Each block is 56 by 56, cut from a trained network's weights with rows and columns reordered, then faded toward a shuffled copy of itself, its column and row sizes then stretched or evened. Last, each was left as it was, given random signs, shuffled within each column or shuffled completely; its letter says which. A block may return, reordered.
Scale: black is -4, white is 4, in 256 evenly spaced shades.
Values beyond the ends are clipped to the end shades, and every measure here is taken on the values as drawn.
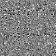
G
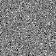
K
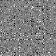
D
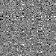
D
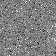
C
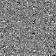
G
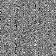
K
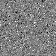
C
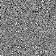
G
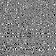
D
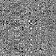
D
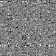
D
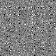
G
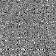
G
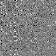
D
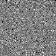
G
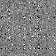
G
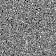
C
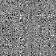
D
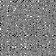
D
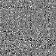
G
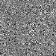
G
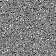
C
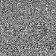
G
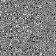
G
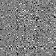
D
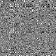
D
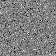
C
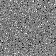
C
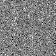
K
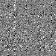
G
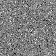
C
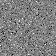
C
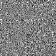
G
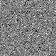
C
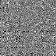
G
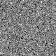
C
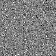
K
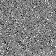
C
